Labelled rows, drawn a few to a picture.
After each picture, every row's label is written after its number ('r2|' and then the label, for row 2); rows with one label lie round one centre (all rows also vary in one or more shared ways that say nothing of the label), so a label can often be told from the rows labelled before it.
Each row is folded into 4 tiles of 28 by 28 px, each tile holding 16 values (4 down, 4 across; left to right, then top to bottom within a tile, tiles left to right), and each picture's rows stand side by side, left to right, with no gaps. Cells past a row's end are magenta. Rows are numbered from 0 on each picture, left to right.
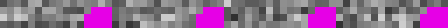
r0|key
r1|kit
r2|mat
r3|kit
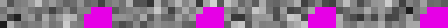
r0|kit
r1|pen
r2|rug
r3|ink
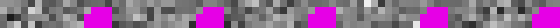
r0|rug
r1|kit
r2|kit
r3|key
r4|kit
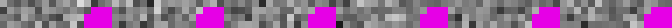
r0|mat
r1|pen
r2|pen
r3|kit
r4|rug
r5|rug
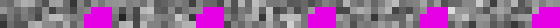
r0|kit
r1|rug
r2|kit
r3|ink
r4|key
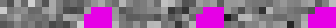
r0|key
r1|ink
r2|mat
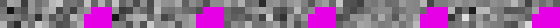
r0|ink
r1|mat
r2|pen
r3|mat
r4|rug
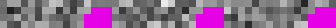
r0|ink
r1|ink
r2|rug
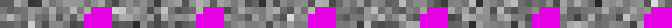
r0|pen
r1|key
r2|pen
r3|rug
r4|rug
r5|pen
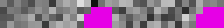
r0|mat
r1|ink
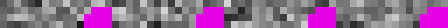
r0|pen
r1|key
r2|mat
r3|kit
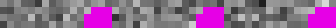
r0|pen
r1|rug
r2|pen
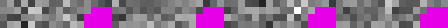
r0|rug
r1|mat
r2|pen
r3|ink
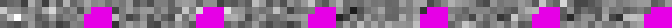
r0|key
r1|pen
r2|key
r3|mat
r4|pen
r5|mat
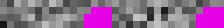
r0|kit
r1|kit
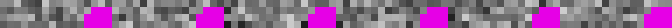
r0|pen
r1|rug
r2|kit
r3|kit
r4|mat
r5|key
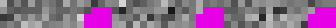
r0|mat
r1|ink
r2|kit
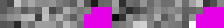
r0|kit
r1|mat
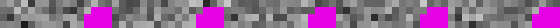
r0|rug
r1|mat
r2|mat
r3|ink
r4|rug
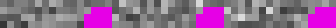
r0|kit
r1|ink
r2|key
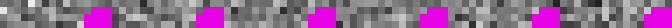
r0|key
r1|mat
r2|ink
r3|kit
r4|rug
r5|pen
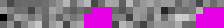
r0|mat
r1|kit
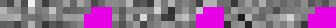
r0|key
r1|pen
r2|kit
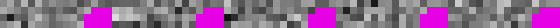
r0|rug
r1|key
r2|mat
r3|pen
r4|ink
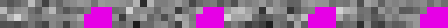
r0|key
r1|rug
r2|key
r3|key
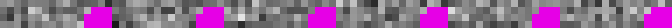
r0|rug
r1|kit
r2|key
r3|pen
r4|key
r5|pen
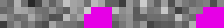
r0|pen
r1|key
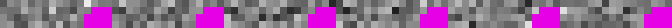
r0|ink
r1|ink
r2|ink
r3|ink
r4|rug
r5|key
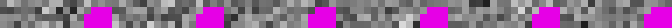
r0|ink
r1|ink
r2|mat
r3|kit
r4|pen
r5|rug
